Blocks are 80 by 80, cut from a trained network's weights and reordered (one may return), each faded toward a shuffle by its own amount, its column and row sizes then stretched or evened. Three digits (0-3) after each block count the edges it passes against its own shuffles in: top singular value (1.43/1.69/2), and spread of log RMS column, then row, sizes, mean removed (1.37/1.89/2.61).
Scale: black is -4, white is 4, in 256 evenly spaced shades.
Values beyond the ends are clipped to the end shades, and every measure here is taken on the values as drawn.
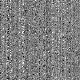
2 2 0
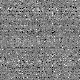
1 1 2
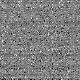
1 2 1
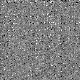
0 1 2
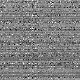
3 2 2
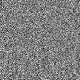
2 0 1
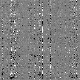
2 3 1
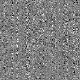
1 3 1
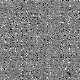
0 2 0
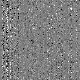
0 3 0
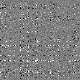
0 3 3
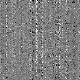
2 3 1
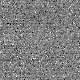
0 0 0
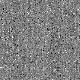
0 0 1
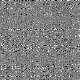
0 0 3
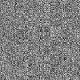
2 2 0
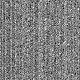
3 0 0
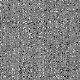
0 2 2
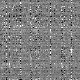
2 3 1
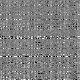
3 0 3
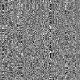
3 3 0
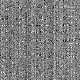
3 1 2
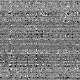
3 2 2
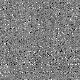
0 0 2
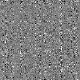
1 3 2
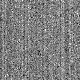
2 0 0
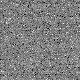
0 0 0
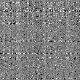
2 0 3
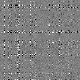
3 3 3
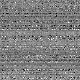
3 1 3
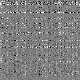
2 1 3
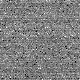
1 0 0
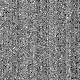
2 0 0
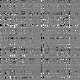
3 3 3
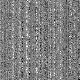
3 3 0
